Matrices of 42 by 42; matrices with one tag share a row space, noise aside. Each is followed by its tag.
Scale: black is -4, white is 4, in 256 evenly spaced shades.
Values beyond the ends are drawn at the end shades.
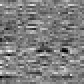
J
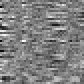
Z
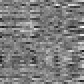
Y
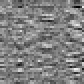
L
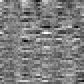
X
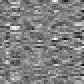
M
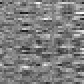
X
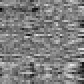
Y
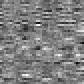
X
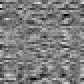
J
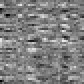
J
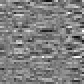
L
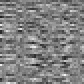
J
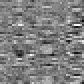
L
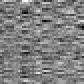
X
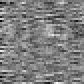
Z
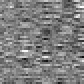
X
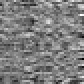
Y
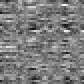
J
